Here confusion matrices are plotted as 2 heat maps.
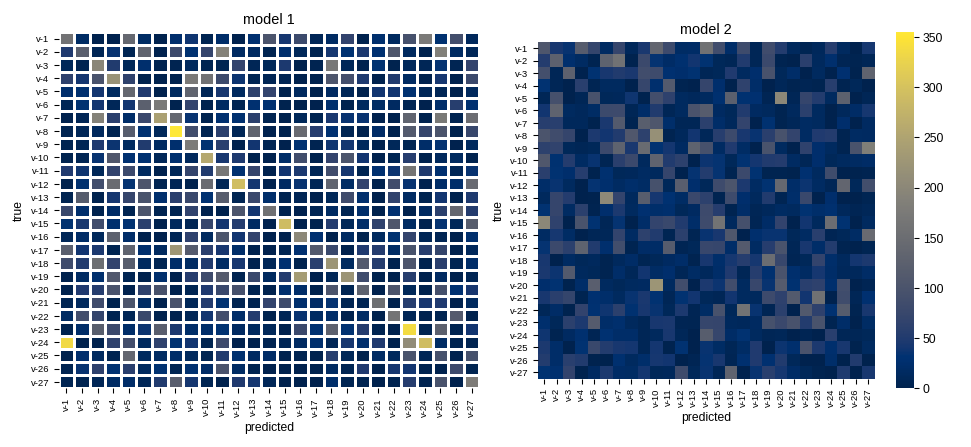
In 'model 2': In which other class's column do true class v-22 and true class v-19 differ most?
v-17
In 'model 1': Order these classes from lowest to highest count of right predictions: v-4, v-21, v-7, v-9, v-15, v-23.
v-21, v-9, v-4, v-7, v-15, v-23
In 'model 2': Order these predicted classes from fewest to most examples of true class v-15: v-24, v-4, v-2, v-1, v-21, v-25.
v-21, v-25, v-2, v-4, v-24, v-1
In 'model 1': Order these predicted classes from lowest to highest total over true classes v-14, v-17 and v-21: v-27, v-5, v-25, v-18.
v-27, v-18, v-25, v-5
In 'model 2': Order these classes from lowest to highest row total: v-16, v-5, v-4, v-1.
v-4, v-16, v-5, v-1
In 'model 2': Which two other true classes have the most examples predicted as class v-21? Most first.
v-23, v-8
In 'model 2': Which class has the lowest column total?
v-26
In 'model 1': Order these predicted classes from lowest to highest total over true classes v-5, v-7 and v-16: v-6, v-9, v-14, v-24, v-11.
v-24, v-14, v-6, v-11, v-9
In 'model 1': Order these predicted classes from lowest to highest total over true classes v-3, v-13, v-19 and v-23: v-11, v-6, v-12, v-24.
v-24, v-12, v-6, v-11
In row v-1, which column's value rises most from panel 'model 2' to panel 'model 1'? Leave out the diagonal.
v-24
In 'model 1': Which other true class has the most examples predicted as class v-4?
v-12
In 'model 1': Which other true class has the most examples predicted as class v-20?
v-18
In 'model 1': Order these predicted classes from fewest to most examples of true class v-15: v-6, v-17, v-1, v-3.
v-17, v-1, v-6, v-3
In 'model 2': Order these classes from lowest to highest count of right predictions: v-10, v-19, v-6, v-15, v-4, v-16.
v-19, v-4, v-6, v-16, v-10, v-15
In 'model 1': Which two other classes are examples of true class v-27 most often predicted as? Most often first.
v-8, v-25
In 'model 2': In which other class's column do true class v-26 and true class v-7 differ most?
v-9
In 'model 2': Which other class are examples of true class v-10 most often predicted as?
v-1
